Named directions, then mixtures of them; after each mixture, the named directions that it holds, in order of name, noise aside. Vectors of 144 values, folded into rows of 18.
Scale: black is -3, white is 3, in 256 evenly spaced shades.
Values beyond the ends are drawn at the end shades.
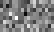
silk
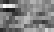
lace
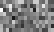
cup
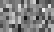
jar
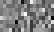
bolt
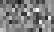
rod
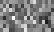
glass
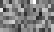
cup, jar, silk.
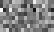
cup, silk.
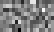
bolt, jar, lace.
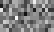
cup, silk.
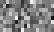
bolt, silk.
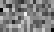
bolt, cup, jar.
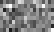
cup, lace.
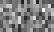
jar.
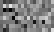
glass, lace.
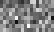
bolt, rod, silk.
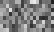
bolt, cup, glass.
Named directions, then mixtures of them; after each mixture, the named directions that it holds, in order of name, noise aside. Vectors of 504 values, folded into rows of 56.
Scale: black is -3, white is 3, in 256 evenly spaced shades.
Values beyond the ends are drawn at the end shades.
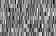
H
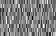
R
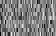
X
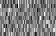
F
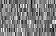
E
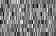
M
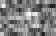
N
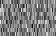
E, M, R.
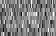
E, N, X.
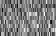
F, N, X.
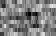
N.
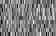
H, M, X.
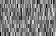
H, R, X.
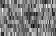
N, R, X.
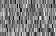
E, F, H.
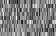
E, M.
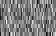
R, X.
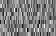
M, R, X.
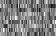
E, F, N.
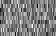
E, M, R.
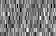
F, H.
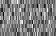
M.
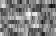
N.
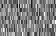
E, F.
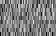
H, M, X.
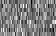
E.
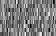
H.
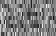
H, N, X.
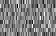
F, H, M.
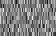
R.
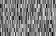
E, H, X.
